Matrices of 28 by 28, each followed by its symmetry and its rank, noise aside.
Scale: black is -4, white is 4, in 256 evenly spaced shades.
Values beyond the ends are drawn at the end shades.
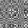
symmetric, rank two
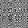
no symmetry, rank three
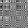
antisymmetric, rank two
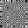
symmetric, rank two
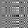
no symmetry, rank one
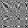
symmetric, rank three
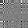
symmetric, rank one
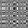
no symmetry, rank one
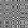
no symmetry, rank two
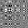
antisymmetric, rank two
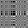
symmetric, rank one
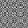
no symmetry, rank two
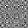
symmetric, rank two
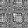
symmetric, rank three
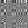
no symmetry, rank one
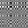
no symmetry, rank one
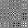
symmetric, rank two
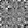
symmetric, rank three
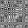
symmetric, rank three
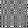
no symmetry, rank one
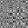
no symmetry, rank three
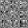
no symmetry, rank three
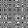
symmetric, rank three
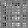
no symmetry, rank two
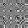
symmetric, rank three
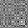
symmetric, rank two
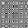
symmetric, rank three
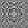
symmetric, rank two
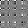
symmetric, rank one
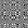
antisymmetric, rank two
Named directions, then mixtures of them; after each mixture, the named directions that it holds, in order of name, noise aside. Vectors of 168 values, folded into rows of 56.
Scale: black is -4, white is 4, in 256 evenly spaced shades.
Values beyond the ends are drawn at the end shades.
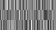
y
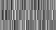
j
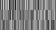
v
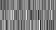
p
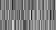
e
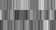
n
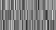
j, v, y.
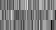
n, p, v.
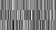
e.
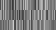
e, n, v.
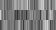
n.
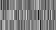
p, v.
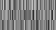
e, j, v.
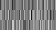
e.
